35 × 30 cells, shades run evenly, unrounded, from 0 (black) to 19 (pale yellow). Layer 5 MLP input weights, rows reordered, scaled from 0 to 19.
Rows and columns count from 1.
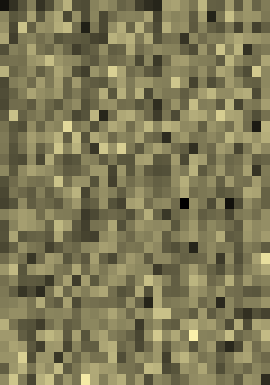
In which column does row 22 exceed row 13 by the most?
2
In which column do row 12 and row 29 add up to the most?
19
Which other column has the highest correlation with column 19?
8
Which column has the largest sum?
7
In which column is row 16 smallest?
29
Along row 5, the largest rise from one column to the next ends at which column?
25
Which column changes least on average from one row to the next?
23
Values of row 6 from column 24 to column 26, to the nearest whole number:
10 7 14
